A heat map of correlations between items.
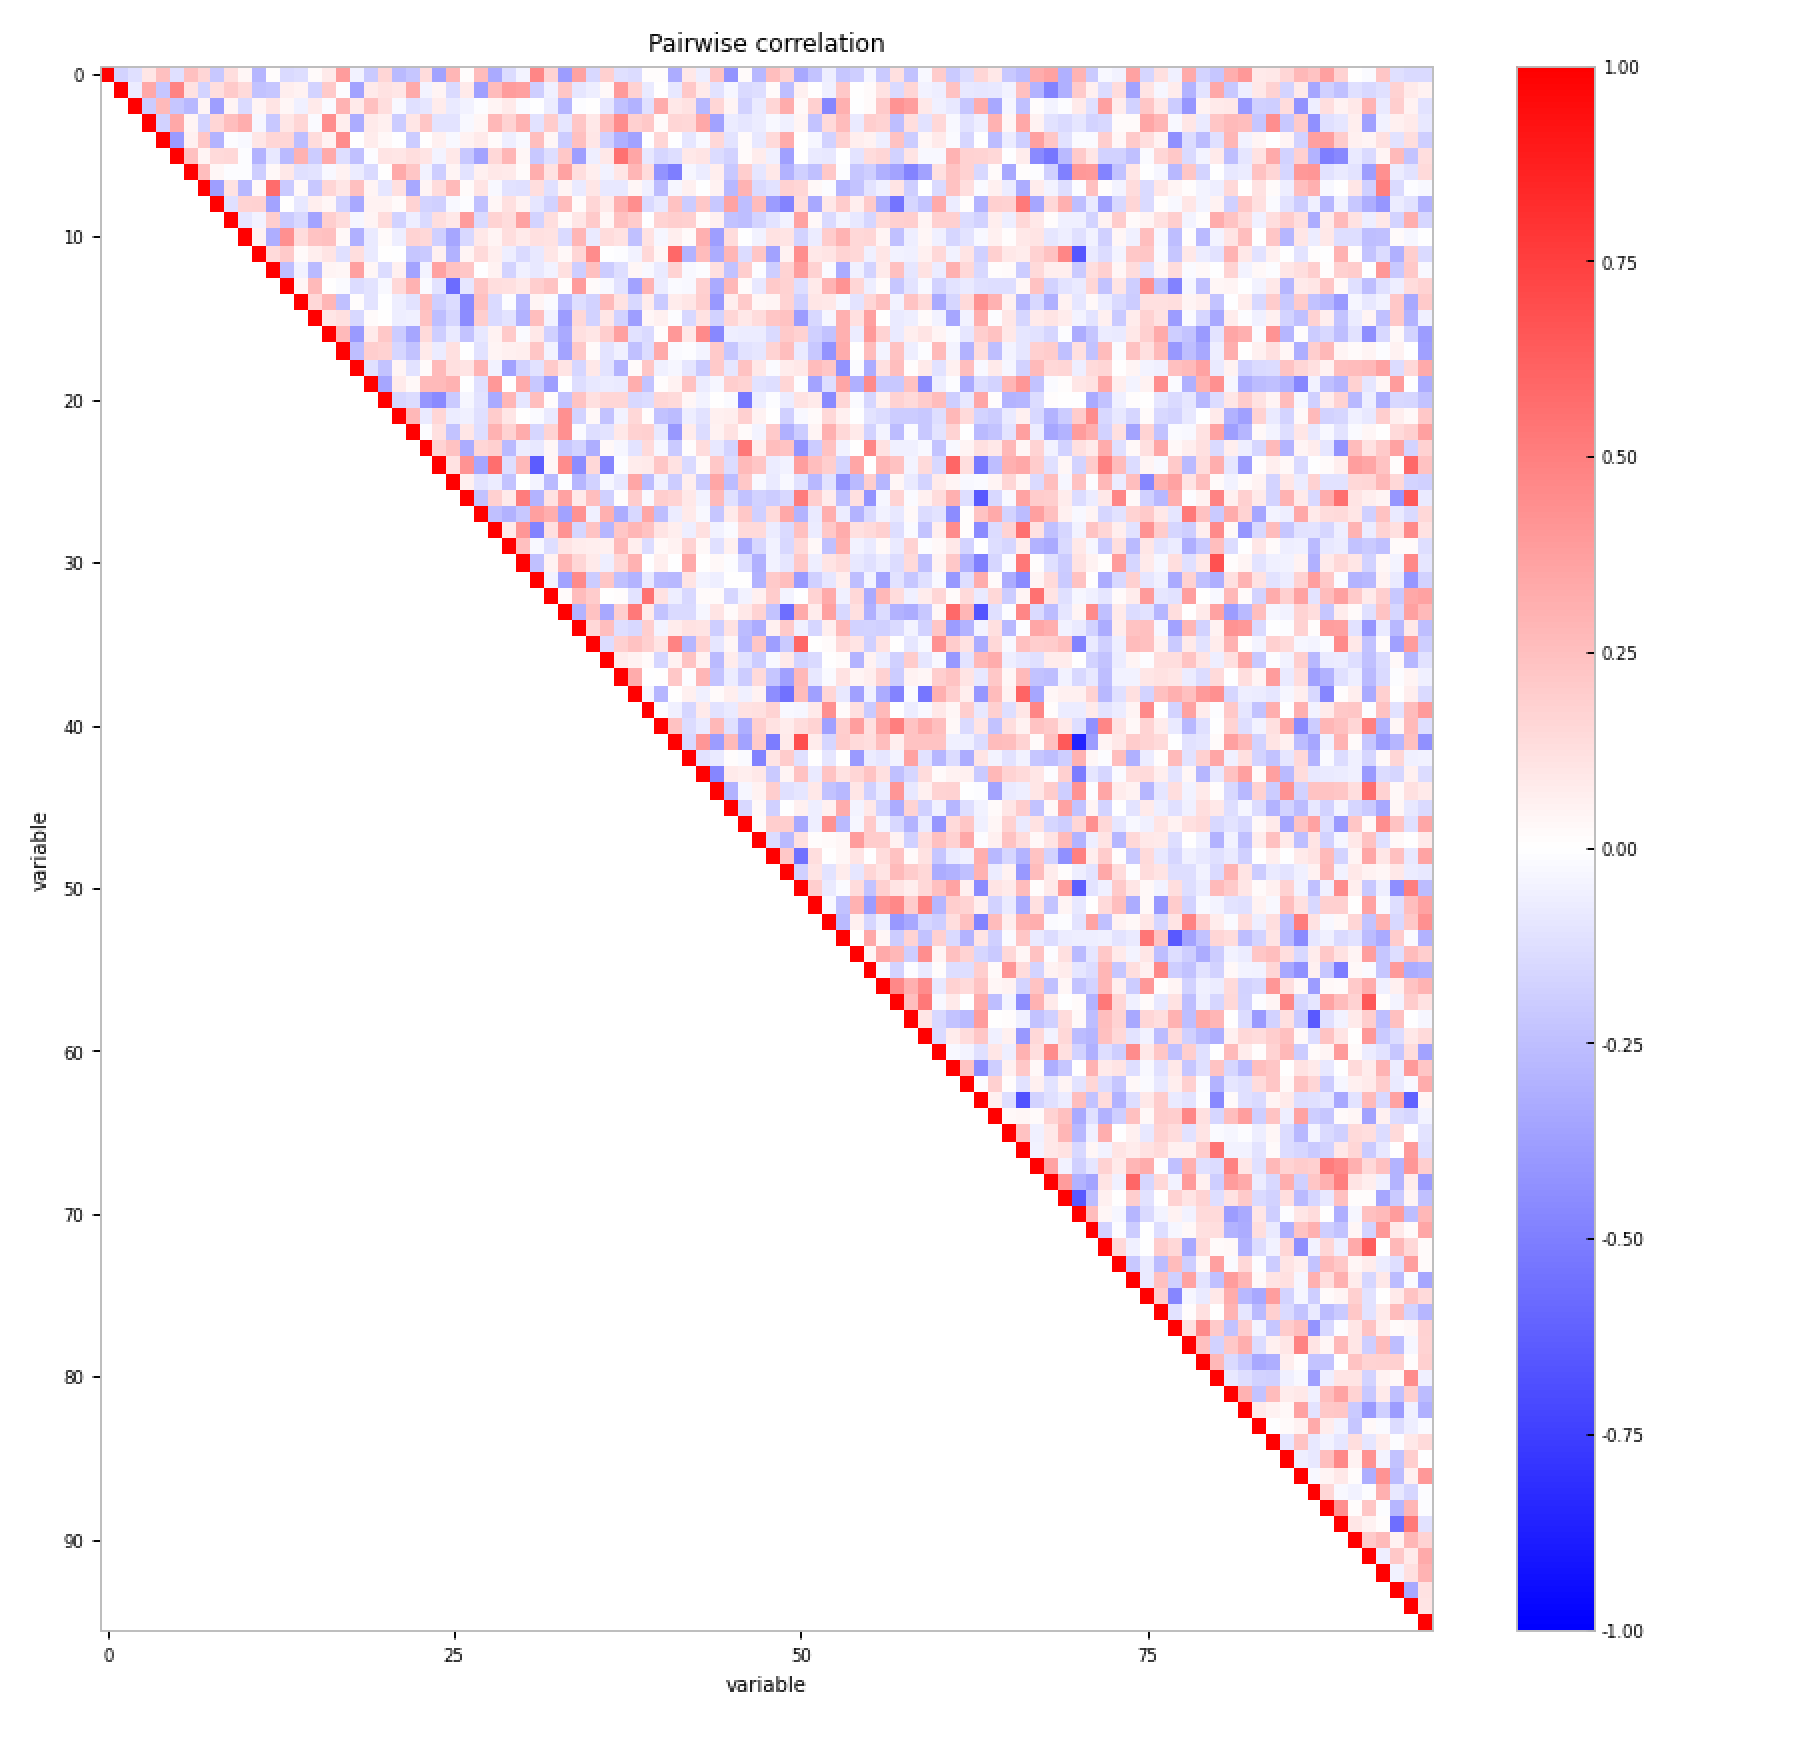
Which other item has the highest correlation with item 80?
30
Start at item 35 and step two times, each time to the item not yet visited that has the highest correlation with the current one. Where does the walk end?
41
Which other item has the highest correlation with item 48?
70
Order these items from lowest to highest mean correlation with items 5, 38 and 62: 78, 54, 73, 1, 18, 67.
67, 73, 54, 18, 78, 1
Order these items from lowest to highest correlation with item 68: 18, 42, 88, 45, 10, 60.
42, 10, 45, 18, 88, 60
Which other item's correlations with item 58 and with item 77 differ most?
53
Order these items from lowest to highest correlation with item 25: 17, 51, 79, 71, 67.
51, 67, 71, 17, 79
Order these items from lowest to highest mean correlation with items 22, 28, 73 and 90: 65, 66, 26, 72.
65, 72, 26, 66
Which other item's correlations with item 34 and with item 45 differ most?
0
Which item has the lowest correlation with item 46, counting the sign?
20
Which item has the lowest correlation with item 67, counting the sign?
5
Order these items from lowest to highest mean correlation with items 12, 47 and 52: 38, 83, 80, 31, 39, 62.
31, 80, 83, 38, 39, 62
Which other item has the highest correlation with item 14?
63
